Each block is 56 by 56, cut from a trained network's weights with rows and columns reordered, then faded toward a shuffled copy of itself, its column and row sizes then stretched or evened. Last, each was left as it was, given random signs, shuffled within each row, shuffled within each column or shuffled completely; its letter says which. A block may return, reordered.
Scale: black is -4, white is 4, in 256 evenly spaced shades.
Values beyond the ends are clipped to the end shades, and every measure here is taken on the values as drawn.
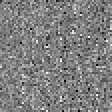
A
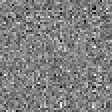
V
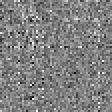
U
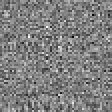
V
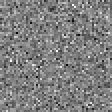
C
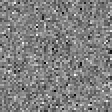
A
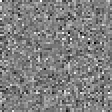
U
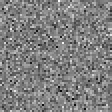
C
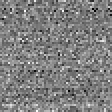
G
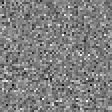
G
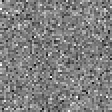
C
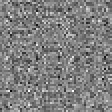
V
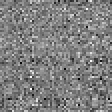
V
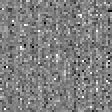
A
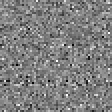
G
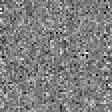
A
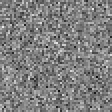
C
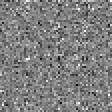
V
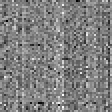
V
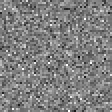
C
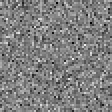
C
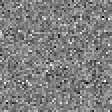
G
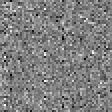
A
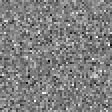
G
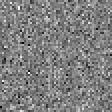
A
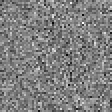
A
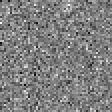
A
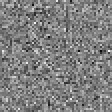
U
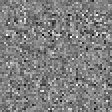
U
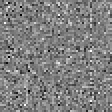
U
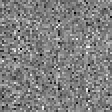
A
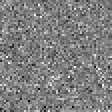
G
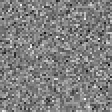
C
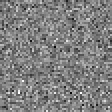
G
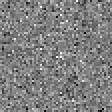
A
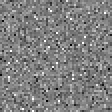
C
